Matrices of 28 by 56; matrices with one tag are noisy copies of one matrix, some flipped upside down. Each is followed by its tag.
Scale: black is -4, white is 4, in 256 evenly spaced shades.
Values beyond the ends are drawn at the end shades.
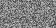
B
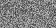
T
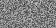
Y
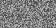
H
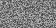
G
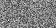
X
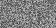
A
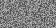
Y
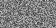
Y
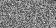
A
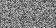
B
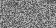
A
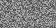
G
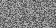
B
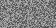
B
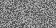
Y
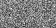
H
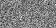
T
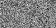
A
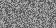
X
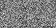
B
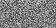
T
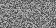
G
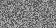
H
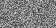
Y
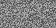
G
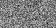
H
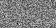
G
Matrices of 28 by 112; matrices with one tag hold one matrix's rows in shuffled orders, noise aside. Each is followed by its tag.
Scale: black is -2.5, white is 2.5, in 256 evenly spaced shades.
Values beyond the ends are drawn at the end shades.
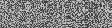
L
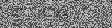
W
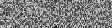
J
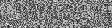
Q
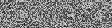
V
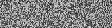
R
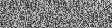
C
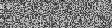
J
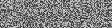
Q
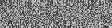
C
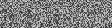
C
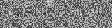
W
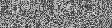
R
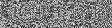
R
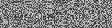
W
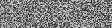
Q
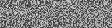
C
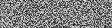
Q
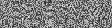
W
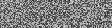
Q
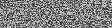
V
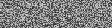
J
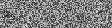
J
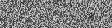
C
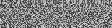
C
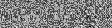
R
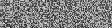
J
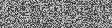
L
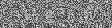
W
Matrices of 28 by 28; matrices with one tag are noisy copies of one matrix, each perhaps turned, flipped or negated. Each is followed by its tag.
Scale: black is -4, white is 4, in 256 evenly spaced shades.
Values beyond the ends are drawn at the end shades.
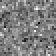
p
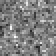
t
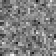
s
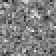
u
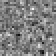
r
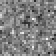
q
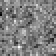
p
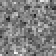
p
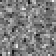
r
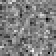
p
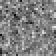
q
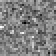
q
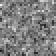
s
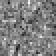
t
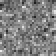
s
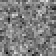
p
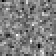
r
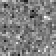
u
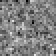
q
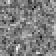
t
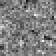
t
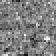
u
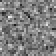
r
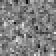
q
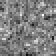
t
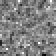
s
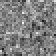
q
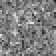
q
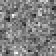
p
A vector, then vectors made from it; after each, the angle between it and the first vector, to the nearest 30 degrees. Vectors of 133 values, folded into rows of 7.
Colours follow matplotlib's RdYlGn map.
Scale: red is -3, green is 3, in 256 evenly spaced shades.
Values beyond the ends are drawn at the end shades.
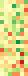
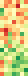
120 degrees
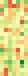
120 degrees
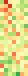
90 degrees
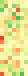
90 degrees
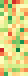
60 degrees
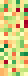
90 degrees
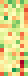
60 degrees
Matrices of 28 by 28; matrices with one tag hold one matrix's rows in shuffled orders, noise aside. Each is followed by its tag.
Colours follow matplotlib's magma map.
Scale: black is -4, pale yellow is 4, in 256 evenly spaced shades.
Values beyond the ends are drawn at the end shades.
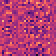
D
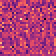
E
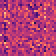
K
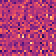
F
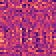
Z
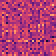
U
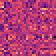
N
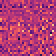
F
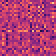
U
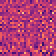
F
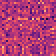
U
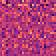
U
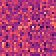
U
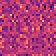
E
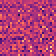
F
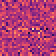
U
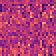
F
